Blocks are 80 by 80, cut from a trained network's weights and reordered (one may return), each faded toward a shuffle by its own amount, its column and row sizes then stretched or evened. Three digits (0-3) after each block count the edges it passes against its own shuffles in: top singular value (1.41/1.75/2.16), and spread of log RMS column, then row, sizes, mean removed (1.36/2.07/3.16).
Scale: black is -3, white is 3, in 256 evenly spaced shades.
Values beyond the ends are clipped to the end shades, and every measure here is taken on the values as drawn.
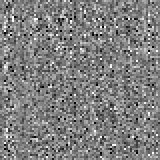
0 2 1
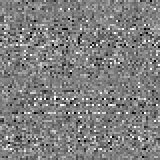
0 0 3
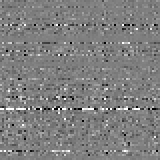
2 1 3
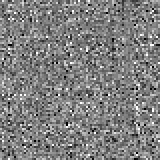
0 2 2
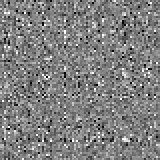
2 2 1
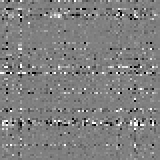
1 2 3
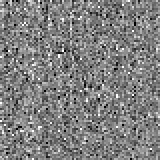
1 1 0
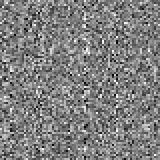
3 2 0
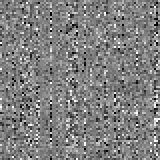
0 3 1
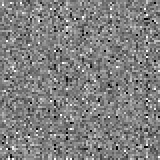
0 2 1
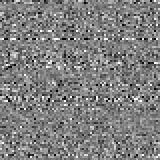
1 0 3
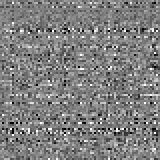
0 2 3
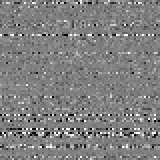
2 0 3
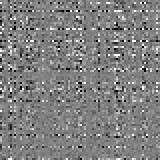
2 3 3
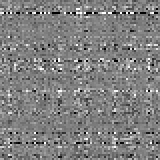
1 2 3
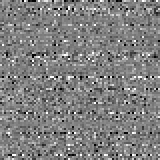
0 1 3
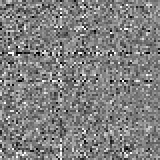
2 2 2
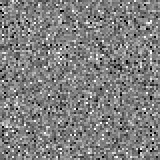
1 1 1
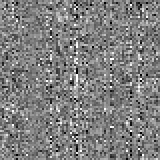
0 3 1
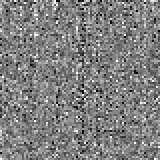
1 2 1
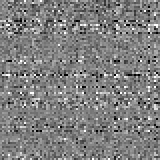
0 2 3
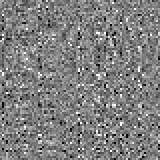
3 2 1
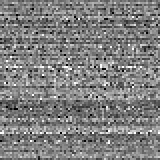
3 0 2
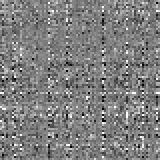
1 3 2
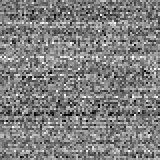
2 0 2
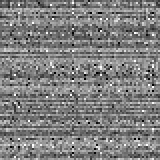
3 1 1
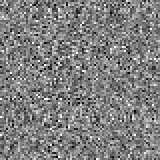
2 1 1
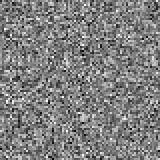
3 1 0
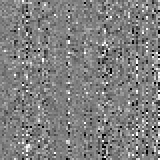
2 3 1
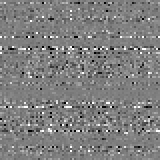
1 1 3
